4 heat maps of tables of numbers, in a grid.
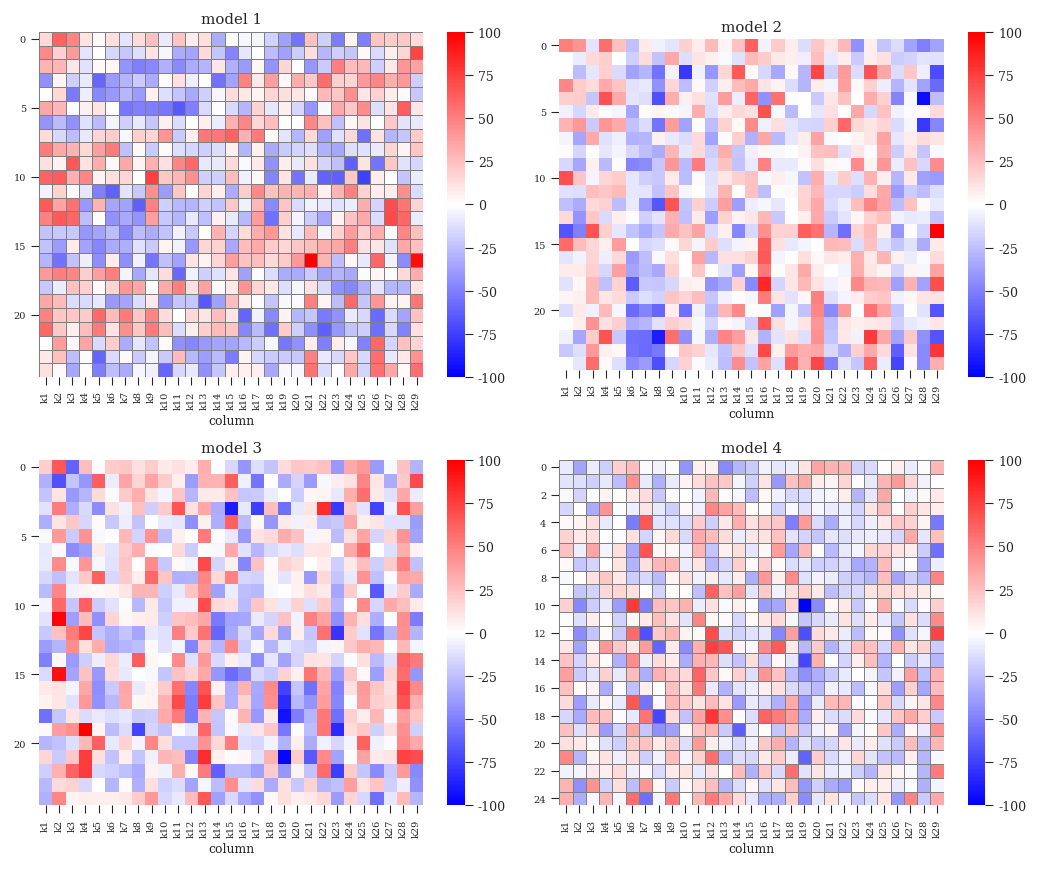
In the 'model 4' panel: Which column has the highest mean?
k12
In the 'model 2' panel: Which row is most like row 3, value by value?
10
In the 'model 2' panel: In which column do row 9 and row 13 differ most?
k29
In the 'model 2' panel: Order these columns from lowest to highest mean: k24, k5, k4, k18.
k18, k5, k4, k24
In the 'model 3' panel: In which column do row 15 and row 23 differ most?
k15
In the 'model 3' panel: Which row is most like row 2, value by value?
6
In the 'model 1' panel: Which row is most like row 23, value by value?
24
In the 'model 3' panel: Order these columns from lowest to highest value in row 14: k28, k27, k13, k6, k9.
k27, k9, k6, k13, k28
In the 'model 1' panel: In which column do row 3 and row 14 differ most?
k14
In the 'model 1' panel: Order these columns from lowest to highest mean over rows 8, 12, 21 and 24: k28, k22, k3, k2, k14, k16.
k22, k16, k14, k28, k3, k2
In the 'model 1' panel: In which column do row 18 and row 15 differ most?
k24
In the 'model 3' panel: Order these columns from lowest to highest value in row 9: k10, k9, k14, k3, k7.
k14, k10, k3, k7, k9
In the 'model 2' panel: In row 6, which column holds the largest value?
k22
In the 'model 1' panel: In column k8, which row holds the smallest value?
12
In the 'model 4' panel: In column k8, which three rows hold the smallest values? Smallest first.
18, 13, 19
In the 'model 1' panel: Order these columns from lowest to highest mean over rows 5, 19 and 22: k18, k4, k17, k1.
k18, k17, k4, k1
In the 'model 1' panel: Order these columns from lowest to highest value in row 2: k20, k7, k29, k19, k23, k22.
k7, k22, k20, k19, k29, k23
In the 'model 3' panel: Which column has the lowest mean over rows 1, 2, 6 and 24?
k17
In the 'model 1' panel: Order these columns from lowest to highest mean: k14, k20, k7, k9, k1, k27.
k7, k20, k14, k9, k27, k1
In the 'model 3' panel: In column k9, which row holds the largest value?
8
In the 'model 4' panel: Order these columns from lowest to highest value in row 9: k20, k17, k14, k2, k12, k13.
k2, k17, k20, k13, k14, k12
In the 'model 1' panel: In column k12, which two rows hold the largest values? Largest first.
9, 10
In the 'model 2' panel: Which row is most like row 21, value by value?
19
